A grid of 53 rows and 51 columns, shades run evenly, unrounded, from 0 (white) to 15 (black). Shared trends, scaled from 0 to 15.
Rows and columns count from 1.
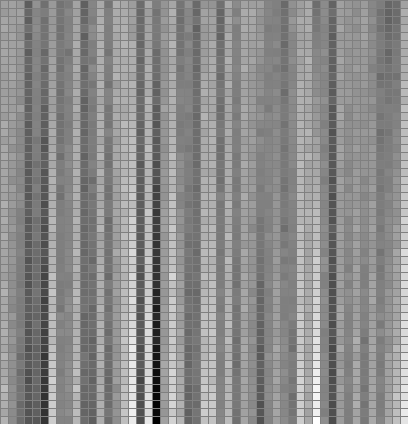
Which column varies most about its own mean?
40
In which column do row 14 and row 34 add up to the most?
20
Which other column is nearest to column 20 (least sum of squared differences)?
6
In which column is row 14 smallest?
51
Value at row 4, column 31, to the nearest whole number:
5
